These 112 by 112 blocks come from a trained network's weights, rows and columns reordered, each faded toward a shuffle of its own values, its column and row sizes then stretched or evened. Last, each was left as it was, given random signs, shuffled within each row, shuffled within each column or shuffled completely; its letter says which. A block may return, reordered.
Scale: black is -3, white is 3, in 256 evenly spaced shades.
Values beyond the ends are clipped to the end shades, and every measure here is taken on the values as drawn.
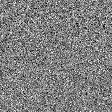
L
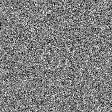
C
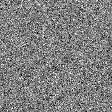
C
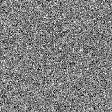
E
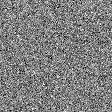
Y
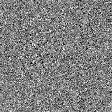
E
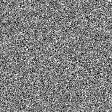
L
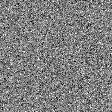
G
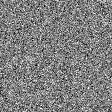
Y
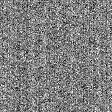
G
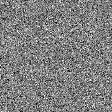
C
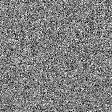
L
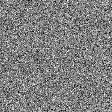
G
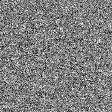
C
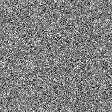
E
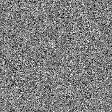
C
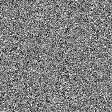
G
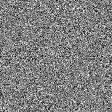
L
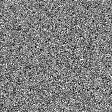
L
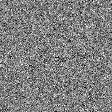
C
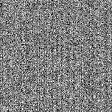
E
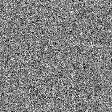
C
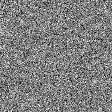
G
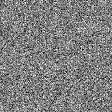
E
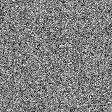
Y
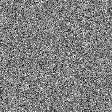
G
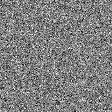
G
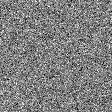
Y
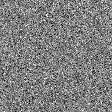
G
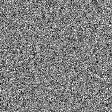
C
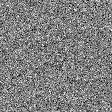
Y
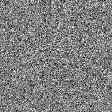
E
